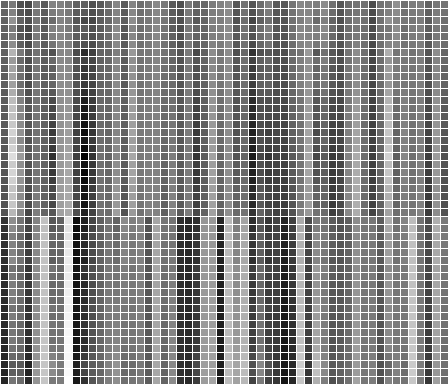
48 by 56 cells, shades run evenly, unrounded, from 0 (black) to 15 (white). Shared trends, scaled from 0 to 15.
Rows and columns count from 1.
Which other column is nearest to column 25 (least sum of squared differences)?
35
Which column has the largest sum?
9
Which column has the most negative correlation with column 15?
16
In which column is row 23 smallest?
11
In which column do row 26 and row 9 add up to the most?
2
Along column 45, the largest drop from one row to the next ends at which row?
28
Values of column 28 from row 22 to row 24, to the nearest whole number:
6 6 6
